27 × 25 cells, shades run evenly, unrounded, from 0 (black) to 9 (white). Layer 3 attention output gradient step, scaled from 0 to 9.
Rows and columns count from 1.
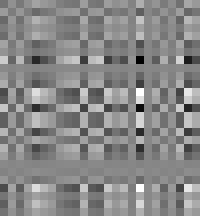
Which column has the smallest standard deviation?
19
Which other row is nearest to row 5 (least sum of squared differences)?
3
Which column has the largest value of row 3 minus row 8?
18
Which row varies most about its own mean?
8
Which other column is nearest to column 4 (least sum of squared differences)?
7
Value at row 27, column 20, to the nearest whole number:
5
